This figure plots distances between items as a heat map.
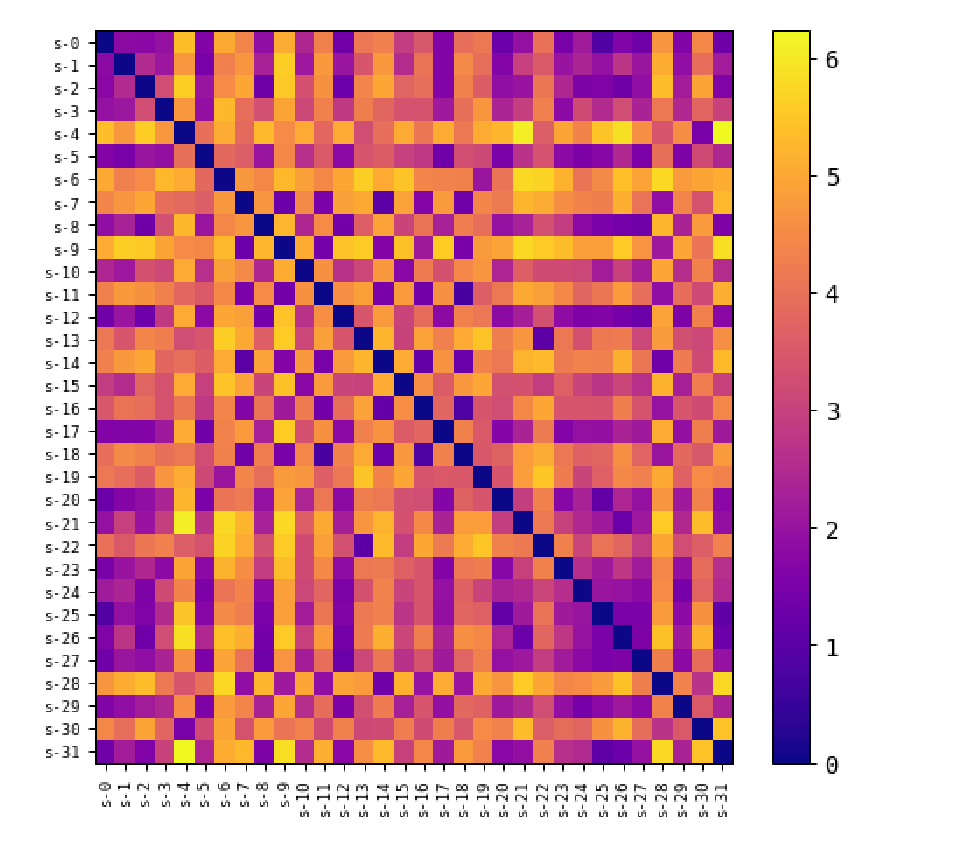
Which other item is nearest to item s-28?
s-14
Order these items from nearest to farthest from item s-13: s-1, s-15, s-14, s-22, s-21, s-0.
s-22, s-15, s-1, s-0, s-21, s-14
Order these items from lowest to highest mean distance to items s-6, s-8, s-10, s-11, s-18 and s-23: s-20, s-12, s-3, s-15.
s-20, s-12, s-3, s-15
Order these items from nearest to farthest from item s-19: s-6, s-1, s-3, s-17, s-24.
s-6, s-24, s-17, s-1, s-3
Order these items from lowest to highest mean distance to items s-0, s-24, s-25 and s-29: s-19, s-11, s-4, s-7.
s-19, s-11, s-7, s-4
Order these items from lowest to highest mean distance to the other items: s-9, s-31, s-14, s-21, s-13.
s-31, s-21, s-14, s-13, s-9
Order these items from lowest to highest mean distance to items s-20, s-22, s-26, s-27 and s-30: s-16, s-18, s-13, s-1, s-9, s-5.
s-5, s-1, s-13, s-16, s-18, s-9
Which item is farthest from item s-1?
s-9
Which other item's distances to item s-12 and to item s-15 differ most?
s-2
